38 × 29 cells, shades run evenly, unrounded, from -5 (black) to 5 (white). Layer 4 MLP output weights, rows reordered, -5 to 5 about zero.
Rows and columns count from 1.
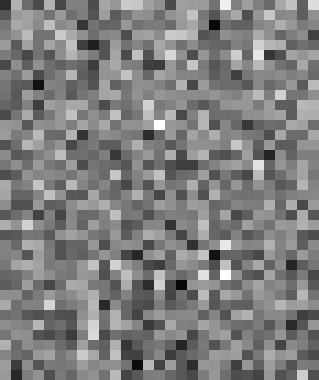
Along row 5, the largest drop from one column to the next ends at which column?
8
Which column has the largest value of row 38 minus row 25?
28
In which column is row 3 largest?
5
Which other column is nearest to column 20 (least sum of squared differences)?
23
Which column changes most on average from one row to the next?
15
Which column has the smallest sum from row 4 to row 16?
9
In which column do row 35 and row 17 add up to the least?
17
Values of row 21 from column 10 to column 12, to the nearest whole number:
2 0 0
